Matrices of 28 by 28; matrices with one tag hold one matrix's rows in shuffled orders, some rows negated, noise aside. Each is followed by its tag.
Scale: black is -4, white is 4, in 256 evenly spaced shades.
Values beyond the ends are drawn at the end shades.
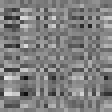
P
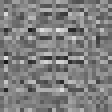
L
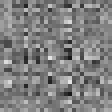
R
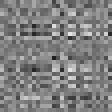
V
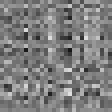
R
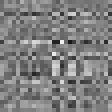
V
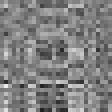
L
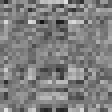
L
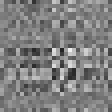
V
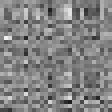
R
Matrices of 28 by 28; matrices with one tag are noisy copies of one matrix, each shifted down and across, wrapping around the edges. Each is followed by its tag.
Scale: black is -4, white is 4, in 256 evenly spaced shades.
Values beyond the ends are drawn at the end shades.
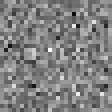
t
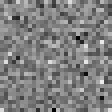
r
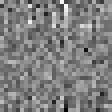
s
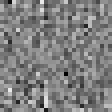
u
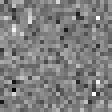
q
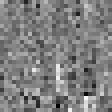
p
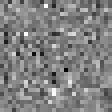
q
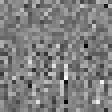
u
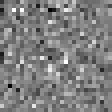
q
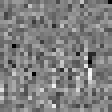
s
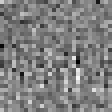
s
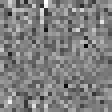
u
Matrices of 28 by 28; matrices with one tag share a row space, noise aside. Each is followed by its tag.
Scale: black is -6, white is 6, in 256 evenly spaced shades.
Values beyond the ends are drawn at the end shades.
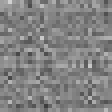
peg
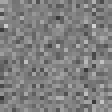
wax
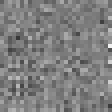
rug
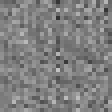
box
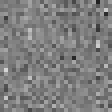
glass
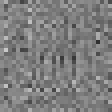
glass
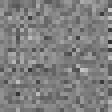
rug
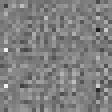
glass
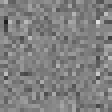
glass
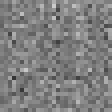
box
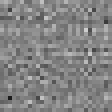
peg
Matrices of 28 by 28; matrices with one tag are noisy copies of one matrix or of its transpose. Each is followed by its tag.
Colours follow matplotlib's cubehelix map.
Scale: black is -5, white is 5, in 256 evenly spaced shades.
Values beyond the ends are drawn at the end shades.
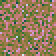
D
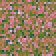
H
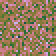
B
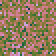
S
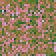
H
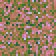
B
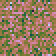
H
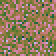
D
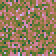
S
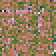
H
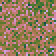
S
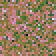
S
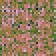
H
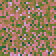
S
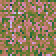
H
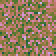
B
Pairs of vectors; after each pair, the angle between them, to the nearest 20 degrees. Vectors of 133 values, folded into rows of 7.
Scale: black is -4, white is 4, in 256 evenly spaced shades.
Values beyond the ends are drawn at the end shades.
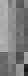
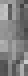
40 degrees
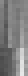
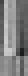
120 degrees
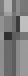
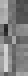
80 degrees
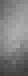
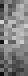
40 degrees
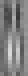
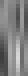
60 degrees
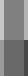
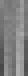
100 degrees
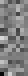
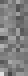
160 degrees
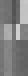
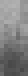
80 degrees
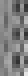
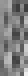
20 degrees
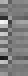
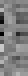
100 degrees
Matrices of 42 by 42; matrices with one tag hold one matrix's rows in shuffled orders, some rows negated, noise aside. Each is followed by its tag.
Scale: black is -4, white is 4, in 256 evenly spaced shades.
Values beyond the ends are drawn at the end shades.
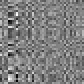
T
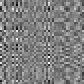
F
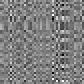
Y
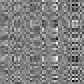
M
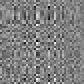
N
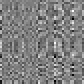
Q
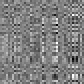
M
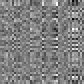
M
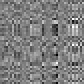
M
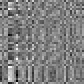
T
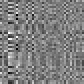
T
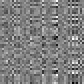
M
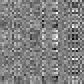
M
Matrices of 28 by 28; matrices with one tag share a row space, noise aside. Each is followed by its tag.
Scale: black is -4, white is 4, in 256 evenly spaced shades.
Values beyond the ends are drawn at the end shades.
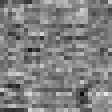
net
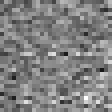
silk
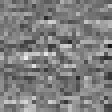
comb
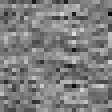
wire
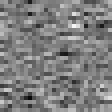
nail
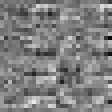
comb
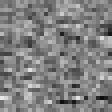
nail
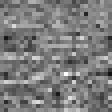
wire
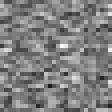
nail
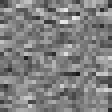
nail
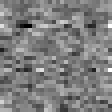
nail
